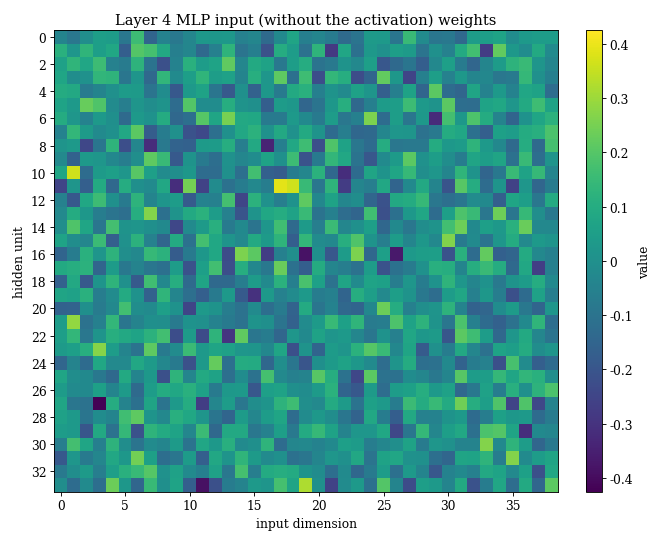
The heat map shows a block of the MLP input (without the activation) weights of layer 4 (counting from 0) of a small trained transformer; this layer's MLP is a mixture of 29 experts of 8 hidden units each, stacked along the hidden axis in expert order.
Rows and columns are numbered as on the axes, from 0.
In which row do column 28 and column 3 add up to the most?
12
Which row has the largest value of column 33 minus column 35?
16
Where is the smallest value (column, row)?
3, 27
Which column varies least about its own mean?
28
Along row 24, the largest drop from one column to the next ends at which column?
13
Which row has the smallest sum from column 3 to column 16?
8
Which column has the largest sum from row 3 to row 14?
36
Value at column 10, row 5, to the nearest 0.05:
0.2
